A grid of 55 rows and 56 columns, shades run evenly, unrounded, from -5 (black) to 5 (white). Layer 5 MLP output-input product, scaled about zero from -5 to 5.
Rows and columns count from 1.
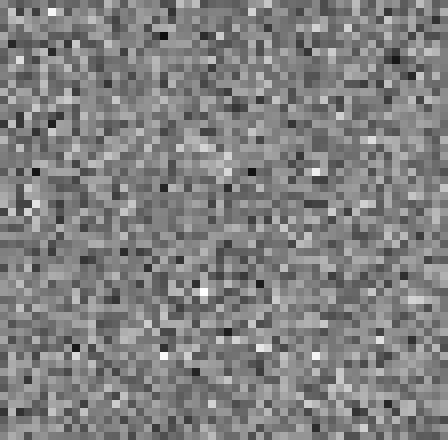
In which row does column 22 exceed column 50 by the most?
8
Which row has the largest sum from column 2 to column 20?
13
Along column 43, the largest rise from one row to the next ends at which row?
15
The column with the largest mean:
2
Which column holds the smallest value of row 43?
52
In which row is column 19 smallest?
34
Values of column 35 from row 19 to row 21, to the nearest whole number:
1 1 0
